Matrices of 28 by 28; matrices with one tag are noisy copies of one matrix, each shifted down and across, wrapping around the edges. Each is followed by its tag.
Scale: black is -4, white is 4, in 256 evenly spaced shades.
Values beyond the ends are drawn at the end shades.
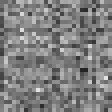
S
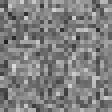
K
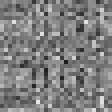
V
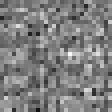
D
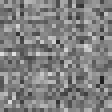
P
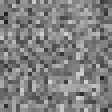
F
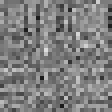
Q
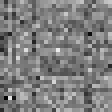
S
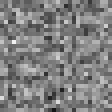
D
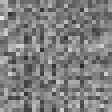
F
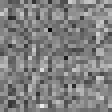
F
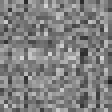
F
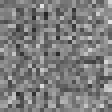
F
